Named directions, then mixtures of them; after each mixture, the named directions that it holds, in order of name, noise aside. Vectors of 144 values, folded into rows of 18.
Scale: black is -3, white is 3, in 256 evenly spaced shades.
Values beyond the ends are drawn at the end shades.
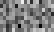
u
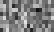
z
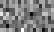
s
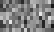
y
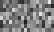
y.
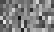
s, u, y.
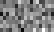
s, u.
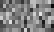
y.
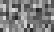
z.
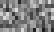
s, y, z.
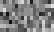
s, u, y.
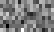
s.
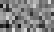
s, u, y.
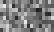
z.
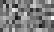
u, y, z.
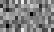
s, u.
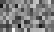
u, y.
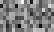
u.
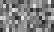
y, z.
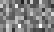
u.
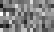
s, y, z.
